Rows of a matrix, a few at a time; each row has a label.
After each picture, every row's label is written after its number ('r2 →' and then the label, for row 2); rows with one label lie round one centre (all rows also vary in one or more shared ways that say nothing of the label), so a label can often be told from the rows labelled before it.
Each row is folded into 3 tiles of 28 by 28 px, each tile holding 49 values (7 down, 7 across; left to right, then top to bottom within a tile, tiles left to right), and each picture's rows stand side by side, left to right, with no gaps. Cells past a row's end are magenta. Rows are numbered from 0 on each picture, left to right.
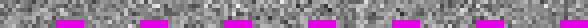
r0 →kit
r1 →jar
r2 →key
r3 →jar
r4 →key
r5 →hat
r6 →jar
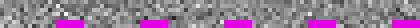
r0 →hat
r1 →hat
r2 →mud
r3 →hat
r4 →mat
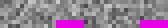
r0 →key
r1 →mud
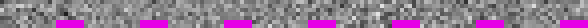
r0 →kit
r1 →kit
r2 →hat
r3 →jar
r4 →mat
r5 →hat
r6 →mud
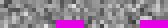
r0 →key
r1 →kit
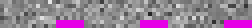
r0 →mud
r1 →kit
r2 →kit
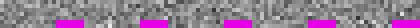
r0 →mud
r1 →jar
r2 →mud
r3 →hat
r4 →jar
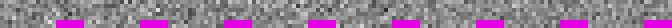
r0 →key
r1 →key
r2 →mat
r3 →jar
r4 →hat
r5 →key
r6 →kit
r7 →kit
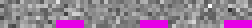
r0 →mud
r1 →kit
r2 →jar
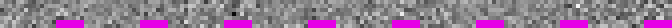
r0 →hat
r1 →jar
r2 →kit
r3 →mat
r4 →jar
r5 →key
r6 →jar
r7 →hat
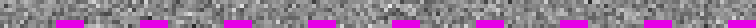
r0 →mat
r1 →mat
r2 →jar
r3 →jar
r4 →mat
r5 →key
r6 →key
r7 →mat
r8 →key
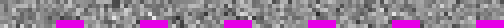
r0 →mat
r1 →hat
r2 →mat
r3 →key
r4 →hat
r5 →jar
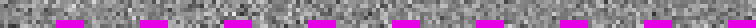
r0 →mud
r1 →kit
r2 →key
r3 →kit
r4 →kit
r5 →kit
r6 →mat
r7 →kit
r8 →mud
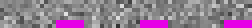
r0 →key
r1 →kit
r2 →jar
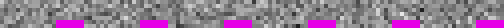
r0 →mud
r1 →mat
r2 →key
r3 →kit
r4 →key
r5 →jar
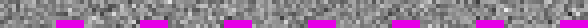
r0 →jar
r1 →key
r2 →mud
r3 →hat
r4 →mat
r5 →mat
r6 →kit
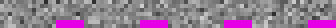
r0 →kit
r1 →mud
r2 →kit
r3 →mat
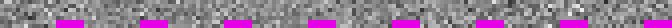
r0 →mud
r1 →hat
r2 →key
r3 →jar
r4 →kit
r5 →jar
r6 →key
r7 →kit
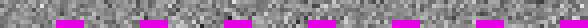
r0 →jar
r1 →hat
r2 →jar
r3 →kit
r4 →kit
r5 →jar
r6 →hat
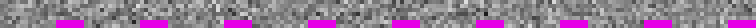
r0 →jar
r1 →mud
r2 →jar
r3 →kit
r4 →mat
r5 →hat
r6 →key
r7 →kit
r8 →kit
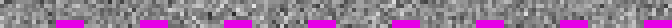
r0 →hat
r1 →kit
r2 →kit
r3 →kit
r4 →mud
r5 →key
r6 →mud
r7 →mat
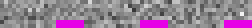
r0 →jar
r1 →jar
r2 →kit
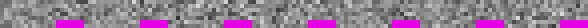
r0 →hat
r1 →mat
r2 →jar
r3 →kit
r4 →mat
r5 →hat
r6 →key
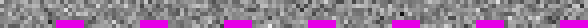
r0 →mud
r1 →mat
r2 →mud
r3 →jar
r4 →kit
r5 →key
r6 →kit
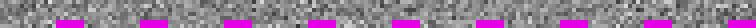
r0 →key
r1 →hat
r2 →hat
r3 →mat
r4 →jar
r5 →key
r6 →jar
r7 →mud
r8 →mat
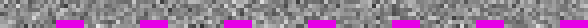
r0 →kit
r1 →hat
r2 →jar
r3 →hat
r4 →jar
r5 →key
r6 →mud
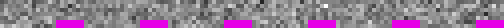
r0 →hat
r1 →mat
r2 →hat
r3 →jar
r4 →hat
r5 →kit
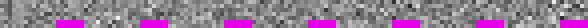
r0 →jar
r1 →jar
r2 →mat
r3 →jar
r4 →mat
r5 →hat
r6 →hat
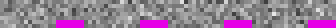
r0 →jar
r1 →mud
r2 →kit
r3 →mud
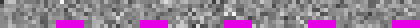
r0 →kit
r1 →kit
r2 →hat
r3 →key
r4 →hat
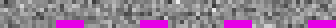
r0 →key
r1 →jar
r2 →kit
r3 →hat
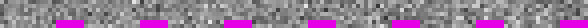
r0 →hat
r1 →mat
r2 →mud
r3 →mat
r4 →mat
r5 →mud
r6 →hat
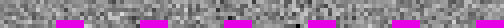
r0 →key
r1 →mat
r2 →mat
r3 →kit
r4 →mud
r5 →hat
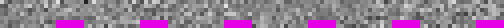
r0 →mud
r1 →mat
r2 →mud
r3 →kit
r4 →key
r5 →key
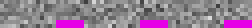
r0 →jar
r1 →mat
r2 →mud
